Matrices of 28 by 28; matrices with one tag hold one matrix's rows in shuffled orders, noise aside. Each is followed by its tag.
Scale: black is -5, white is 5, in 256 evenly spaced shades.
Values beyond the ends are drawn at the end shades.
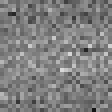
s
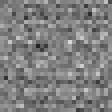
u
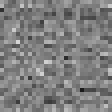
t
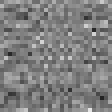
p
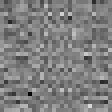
p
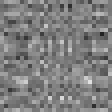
p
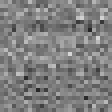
u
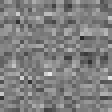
t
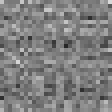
t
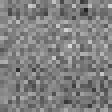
s
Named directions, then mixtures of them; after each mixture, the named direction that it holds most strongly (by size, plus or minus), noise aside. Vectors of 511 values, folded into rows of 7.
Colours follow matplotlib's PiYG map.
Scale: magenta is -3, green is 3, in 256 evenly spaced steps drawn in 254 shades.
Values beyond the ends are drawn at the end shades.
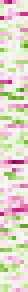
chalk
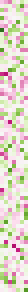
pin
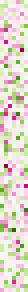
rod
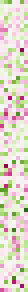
rod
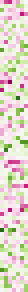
chalk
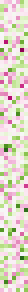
pin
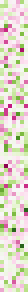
rod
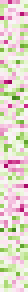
chalk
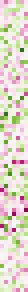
rod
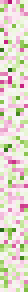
pin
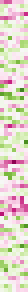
chalk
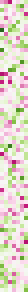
pin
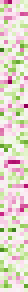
chalk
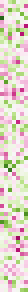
pin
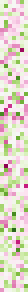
rod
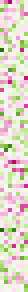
pin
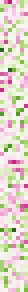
pin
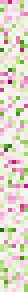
pin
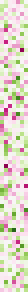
rod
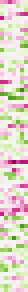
chalk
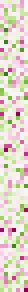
pin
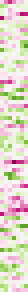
chalk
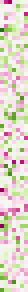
rod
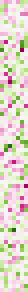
rod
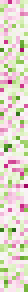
rod
